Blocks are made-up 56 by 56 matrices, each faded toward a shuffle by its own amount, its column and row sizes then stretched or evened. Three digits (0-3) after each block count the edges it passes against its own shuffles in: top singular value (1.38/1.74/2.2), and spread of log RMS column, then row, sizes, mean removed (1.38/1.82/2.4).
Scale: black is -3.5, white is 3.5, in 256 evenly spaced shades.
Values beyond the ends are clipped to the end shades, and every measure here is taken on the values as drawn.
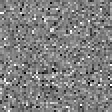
1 0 1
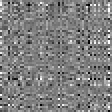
3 3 3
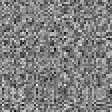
3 2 1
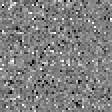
1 0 1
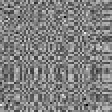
3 0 0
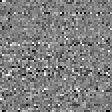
0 1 3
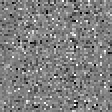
0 1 1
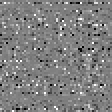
1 1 3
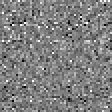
1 1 1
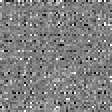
2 1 3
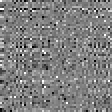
3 2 2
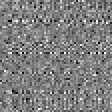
3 0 3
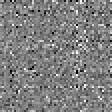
2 2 2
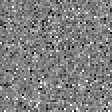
0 0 1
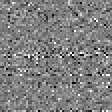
2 1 3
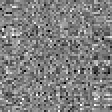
2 0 1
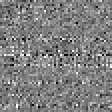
2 0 3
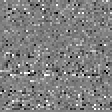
1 0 3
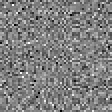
3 0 0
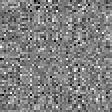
3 2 1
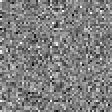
2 1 0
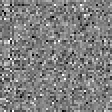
2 1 2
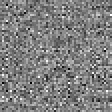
2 2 1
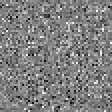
2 1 1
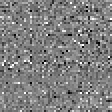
2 1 3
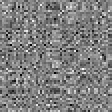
3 0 1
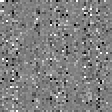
0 3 1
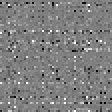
1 2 3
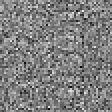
2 1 0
